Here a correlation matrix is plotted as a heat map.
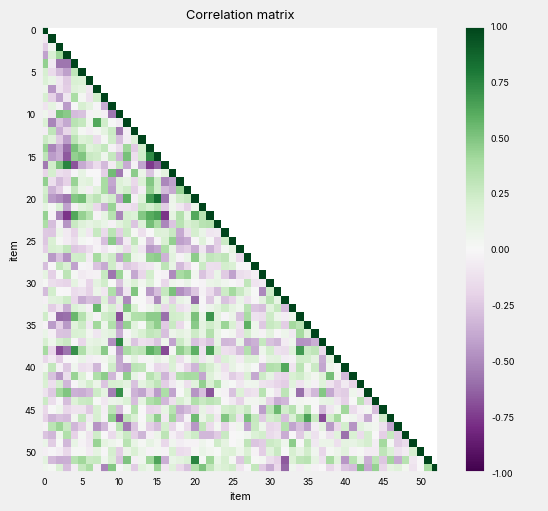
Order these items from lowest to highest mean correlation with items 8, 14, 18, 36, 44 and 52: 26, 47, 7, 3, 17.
3, 26, 17, 47, 7
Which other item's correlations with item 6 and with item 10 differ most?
43
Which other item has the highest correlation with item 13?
22
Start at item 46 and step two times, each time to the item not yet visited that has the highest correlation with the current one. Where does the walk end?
27
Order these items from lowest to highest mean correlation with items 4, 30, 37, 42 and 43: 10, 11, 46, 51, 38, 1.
46, 1, 51, 38, 11, 10
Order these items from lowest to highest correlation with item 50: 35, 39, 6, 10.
10, 6, 39, 35
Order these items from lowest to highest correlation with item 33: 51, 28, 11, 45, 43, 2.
28, 2, 43, 51, 45, 11
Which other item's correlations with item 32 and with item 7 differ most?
11
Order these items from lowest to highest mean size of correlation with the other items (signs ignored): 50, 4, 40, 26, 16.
50, 26, 40, 4, 16
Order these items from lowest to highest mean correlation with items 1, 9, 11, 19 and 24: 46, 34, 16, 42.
16, 42, 34, 46
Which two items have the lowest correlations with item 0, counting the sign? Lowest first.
16, 3
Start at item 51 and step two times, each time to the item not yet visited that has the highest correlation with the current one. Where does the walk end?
15
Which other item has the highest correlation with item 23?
14
